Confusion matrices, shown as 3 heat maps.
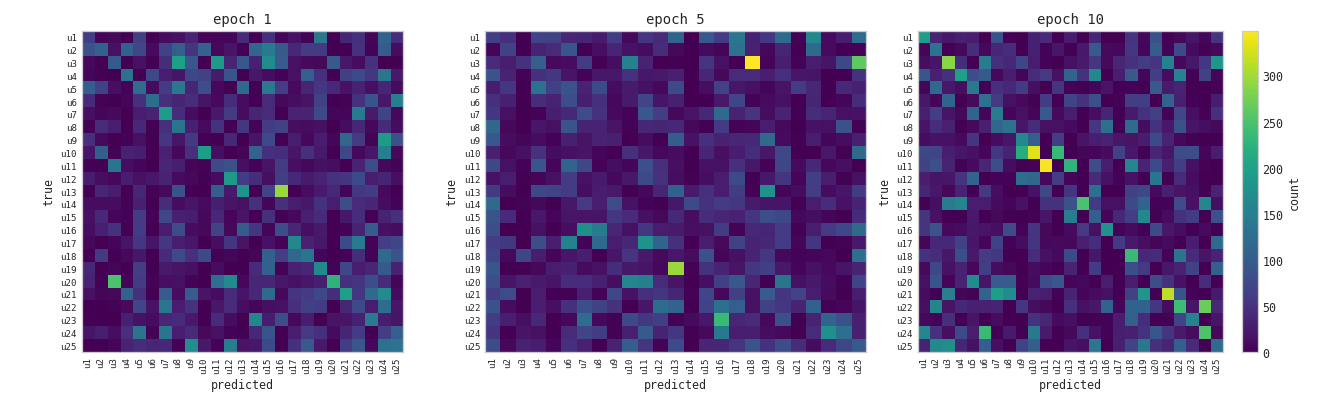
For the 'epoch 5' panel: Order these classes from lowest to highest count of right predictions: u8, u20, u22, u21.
u8, u21, u22, u20
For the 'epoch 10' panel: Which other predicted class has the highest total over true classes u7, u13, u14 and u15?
u19
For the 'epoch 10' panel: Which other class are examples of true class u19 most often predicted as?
u25
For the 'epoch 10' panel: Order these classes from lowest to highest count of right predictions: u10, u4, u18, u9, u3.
u9, u4, u18, u3, u10
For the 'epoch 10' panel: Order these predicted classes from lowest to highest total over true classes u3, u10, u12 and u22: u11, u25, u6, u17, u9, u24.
u11, u17, u6, u25, u24, u9
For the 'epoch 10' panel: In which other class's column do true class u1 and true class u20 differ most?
u5
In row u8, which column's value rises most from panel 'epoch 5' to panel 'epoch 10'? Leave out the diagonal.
u18
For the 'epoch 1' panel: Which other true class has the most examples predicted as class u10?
u2
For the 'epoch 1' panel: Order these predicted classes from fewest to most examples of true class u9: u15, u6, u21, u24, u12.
u6, u12, u15, u21, u24
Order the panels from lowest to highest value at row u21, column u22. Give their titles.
epoch 5, epoch 1, epoch 10
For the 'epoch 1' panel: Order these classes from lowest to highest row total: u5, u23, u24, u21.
u23, u24, u5, u21
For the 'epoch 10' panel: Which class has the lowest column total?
u17
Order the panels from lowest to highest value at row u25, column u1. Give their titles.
epoch 1, epoch 10, epoch 5
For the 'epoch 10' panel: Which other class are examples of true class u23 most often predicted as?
u18
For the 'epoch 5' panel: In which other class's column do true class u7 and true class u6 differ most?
u16
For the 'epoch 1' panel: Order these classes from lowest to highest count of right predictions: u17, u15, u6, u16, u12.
u15, u16, u6, u17, u12
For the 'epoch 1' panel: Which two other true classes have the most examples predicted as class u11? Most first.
u3, u20
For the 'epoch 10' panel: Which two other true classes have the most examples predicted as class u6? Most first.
u24, u3
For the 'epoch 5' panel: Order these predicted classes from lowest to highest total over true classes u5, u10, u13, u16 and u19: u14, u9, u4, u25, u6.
u14, u9, u6, u4, u25
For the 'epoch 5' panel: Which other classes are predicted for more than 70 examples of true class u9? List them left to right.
u1, u13, u19
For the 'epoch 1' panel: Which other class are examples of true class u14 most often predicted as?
u21
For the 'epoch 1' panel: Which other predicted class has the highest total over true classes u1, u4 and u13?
u16
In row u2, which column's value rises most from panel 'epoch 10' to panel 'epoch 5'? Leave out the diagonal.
u17
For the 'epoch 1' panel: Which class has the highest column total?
u24
